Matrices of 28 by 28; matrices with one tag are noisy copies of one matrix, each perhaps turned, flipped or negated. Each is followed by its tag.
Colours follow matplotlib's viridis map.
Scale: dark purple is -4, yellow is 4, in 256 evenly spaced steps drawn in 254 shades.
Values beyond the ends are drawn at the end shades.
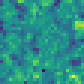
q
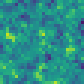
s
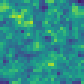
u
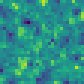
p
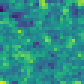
u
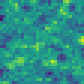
p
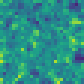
q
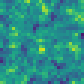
s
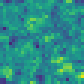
u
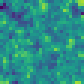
u
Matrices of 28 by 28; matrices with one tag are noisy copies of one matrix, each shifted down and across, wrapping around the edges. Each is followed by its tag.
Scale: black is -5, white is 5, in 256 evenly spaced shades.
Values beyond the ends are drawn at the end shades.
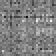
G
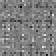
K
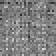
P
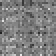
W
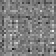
K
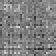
G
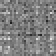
G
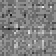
G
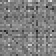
K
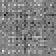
P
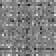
W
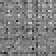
K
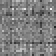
W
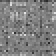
G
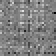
K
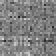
G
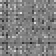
K
